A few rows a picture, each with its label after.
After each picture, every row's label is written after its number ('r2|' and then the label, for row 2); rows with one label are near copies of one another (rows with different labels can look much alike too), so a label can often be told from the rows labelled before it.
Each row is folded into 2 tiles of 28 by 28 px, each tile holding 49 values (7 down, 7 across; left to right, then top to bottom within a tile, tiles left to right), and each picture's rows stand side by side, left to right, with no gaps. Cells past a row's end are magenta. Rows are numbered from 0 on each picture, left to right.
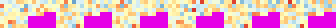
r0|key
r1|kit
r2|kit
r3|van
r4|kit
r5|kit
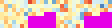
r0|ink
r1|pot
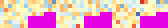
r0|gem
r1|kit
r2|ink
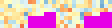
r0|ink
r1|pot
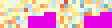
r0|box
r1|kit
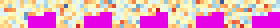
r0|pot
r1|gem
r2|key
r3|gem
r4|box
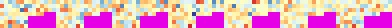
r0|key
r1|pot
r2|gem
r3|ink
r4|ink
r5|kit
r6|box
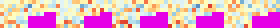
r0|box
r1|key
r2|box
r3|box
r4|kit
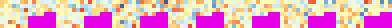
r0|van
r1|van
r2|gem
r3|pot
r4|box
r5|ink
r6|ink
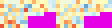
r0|box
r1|box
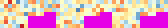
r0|kit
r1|key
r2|pot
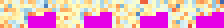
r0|pot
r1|pot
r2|ink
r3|gem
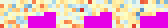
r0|box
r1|van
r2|ink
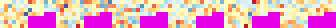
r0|ink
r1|gem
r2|box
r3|key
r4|ink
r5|key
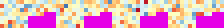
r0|key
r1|gem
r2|van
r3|pot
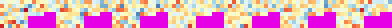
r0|box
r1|pot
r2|pot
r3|kit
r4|kit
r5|pot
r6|van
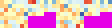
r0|ink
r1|ink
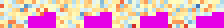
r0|key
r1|pot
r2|kit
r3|box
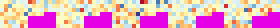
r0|ink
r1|van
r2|ink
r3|key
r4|key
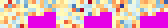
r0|kit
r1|van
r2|gem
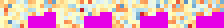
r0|gem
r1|van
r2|pot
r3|kit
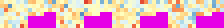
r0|gem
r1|ink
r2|ink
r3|pot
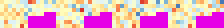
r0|ink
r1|van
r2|ink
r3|gem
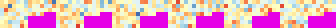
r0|gem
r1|ink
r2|ink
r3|kit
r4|key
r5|key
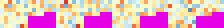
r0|kit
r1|kit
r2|kit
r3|key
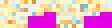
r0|van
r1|box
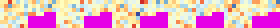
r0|kit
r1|van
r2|ink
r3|van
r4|gem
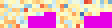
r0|box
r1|ink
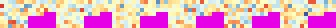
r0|key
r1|van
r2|ink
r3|van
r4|box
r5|ink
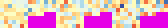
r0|ink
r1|kit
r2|gem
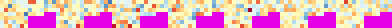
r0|ink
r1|gem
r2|box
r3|pot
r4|van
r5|pot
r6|kit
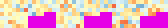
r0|van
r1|kit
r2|key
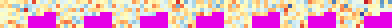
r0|van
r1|box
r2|box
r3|kit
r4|kit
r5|gem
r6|ink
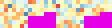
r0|ink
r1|key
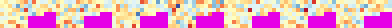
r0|van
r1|box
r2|ink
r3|gem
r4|van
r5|van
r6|box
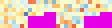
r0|ink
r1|box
